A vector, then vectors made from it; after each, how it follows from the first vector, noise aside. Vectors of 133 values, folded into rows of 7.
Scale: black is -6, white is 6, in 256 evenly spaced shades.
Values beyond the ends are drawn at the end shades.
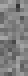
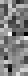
reversed, scaled up.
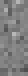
reversed, negated, partly zeroed.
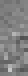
reversed, negated, partly zeroed.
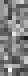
reversed, negated, scaled up.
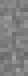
wrapped around, negated, shrunk.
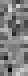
reversed, scaled up.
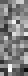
reversed, negated, scaled up.
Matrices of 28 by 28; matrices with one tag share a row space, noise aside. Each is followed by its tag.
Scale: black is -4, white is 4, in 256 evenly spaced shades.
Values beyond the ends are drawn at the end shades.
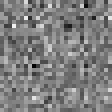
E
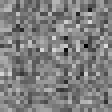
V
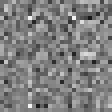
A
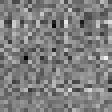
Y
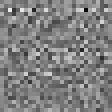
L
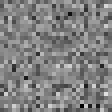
L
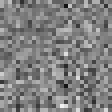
V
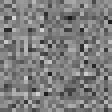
E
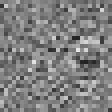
A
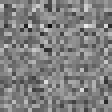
E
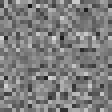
A
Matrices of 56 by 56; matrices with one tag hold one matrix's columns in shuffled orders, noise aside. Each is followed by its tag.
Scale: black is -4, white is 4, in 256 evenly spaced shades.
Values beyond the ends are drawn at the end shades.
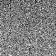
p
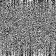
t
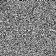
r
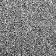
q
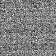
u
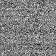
u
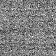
u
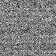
u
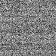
u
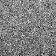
q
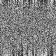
t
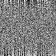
t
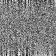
t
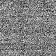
u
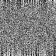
t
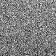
q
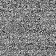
u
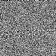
r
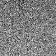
p
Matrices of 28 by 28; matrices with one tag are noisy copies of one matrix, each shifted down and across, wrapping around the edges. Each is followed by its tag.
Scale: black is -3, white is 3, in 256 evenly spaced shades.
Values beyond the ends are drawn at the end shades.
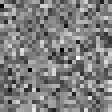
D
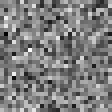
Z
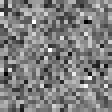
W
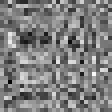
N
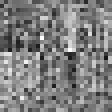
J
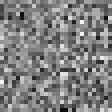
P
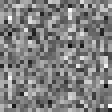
P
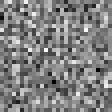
P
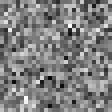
Z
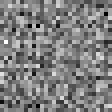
P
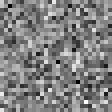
D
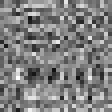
N
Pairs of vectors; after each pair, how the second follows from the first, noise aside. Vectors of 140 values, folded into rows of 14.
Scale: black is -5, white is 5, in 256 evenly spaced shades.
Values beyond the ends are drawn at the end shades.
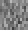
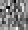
reversed, scaled up.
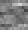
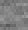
reversed, negated, shrunk.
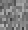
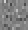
reversed, negated, partly zeroed.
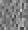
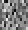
reversed, scaled up.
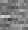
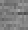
reversed, negated, shrunk.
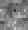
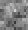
negated.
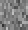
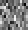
reversed, scaled up.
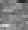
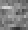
wrapped around, negated.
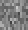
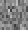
wrapped around, negated.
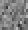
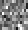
negated, scaled up.
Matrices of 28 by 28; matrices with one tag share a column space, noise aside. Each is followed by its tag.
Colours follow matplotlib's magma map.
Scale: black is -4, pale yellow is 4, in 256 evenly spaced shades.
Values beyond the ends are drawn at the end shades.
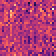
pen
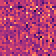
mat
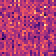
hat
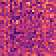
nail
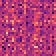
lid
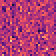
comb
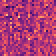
hat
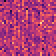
pen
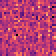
hat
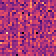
nail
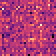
mat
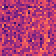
mat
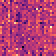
pen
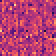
comb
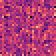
hat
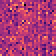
pen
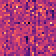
pen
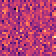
comb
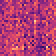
lid
